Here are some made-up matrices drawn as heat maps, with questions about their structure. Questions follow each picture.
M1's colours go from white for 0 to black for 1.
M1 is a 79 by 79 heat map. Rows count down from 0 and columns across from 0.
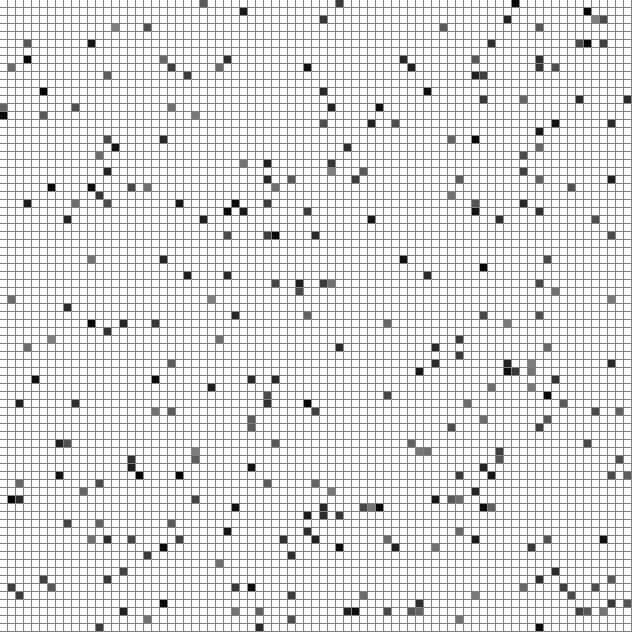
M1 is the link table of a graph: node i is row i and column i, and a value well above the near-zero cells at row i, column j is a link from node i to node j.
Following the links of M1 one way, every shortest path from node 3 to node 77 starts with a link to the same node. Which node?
node 55
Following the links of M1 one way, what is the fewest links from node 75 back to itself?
2
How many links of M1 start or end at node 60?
11
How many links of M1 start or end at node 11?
8
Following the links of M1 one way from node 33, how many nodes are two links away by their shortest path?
3
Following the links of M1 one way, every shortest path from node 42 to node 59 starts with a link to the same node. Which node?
node 27
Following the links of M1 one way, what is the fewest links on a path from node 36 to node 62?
5
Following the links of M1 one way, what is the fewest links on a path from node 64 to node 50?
5
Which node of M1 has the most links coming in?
node 67
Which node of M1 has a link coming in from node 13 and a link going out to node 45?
node 21
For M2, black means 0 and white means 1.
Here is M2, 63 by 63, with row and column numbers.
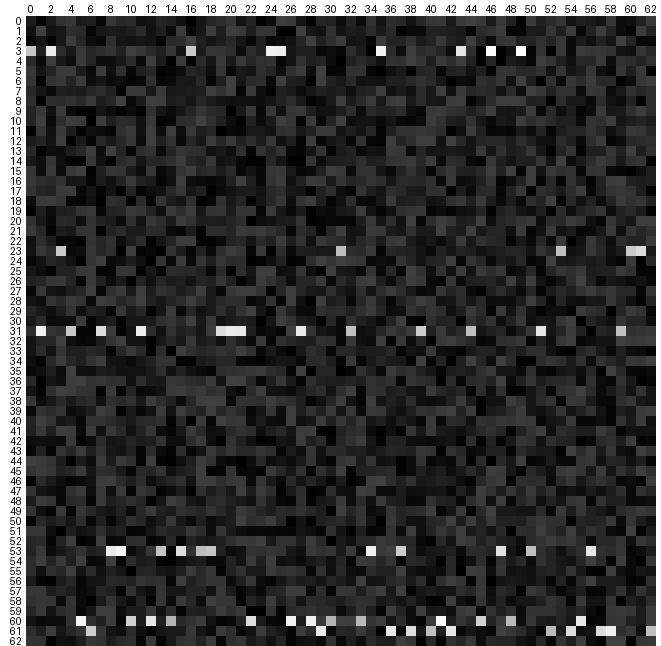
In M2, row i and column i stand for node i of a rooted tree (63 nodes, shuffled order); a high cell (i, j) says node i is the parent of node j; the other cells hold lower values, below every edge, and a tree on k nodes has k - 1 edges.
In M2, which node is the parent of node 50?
53
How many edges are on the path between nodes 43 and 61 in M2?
3
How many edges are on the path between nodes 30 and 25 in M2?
4
